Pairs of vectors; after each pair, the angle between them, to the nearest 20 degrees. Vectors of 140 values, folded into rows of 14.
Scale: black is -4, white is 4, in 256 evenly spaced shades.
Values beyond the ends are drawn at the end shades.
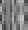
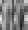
140 degrees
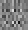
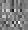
160 degrees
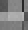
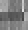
160 degrees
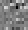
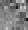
40 degrees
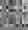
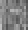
120 degrees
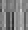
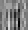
100 degrees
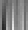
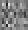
80 degrees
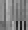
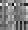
60 degrees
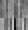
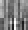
160 degrees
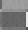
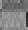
160 degrees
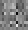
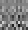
80 degrees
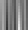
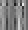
40 degrees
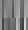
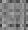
120 degrees
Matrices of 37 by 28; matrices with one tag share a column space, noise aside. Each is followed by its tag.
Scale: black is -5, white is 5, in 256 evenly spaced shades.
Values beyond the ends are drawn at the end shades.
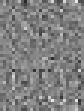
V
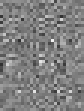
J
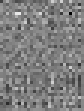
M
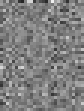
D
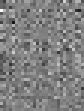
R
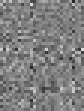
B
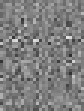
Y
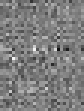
B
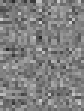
D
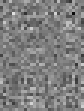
M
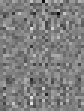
M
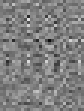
J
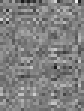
D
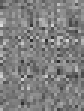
Y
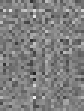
R
